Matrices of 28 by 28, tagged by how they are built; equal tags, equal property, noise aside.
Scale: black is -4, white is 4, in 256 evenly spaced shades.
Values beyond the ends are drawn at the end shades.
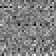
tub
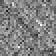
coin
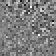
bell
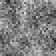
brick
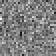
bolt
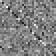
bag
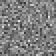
bolt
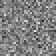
bolt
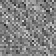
coin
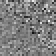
bell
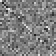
bag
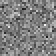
bolt
